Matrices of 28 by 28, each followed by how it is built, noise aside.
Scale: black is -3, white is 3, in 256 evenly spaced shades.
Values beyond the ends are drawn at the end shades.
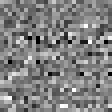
uneven rows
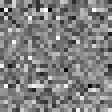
uneven rows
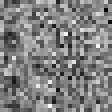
blocks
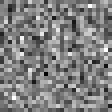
noise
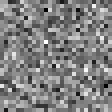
noise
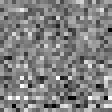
uneven rows
